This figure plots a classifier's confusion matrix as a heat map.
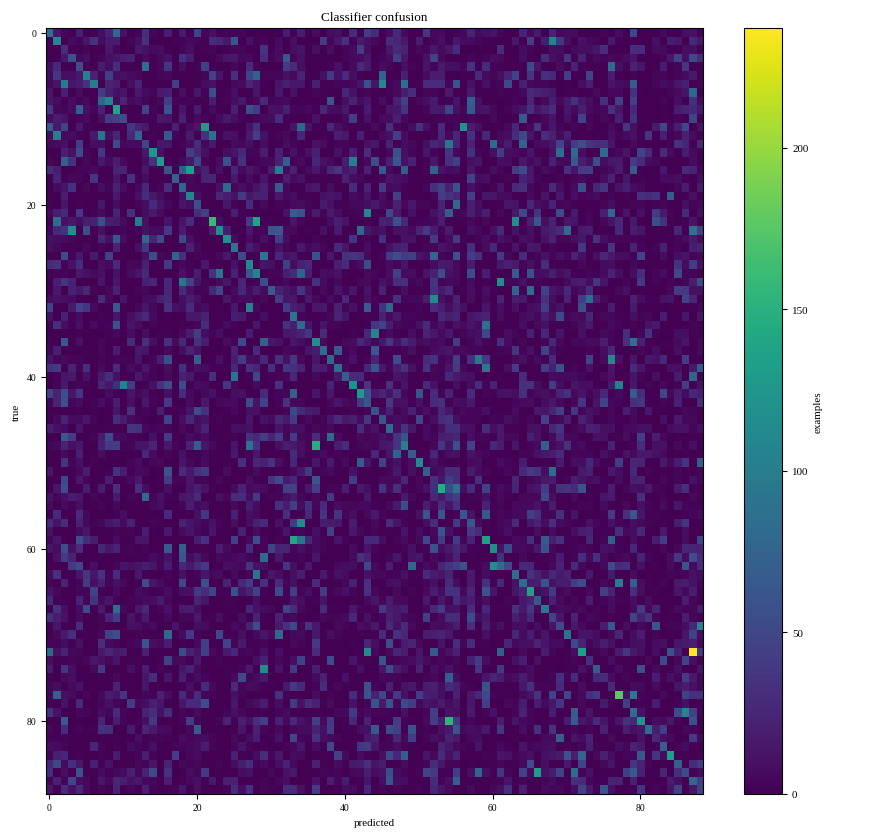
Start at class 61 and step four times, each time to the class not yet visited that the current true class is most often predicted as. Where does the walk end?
13
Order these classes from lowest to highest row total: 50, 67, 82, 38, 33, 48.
82, 33, 50, 67, 38, 48
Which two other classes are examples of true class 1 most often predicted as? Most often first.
68, 25
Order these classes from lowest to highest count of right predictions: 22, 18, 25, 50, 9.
18, 25, 50, 9, 22
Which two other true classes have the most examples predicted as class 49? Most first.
62, 81
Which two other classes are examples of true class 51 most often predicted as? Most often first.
68, 16
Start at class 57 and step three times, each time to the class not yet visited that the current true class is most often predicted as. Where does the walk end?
33
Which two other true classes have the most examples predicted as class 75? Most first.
14, 88
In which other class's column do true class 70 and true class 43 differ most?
31
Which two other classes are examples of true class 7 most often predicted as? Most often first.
87, 22
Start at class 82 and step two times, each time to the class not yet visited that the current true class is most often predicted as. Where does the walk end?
88
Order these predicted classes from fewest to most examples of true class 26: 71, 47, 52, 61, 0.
0, 71, 61, 47, 52
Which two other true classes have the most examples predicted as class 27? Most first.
32, 48
